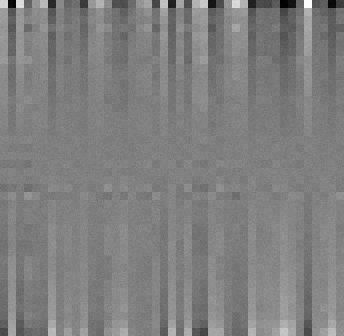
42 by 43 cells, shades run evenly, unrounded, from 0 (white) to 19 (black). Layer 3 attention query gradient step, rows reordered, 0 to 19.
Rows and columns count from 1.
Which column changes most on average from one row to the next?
4
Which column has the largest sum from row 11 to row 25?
36
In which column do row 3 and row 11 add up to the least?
39
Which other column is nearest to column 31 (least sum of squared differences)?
13
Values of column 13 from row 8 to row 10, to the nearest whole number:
9 9 9
